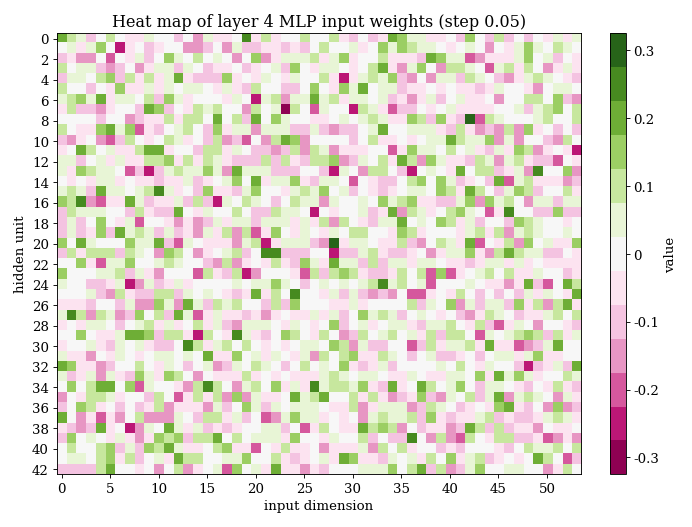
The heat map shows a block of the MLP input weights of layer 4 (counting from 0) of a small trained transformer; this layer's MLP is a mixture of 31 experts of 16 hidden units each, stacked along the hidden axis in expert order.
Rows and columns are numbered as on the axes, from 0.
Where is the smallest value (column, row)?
23, 7
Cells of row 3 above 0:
21
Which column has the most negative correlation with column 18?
28
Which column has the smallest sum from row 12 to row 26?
14
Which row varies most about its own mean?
13
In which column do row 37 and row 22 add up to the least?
4
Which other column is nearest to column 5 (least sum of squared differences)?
37
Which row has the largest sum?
34
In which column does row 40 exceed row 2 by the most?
5
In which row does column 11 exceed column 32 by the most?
40
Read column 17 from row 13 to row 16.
-0.15 0.05 -0.05 0.05
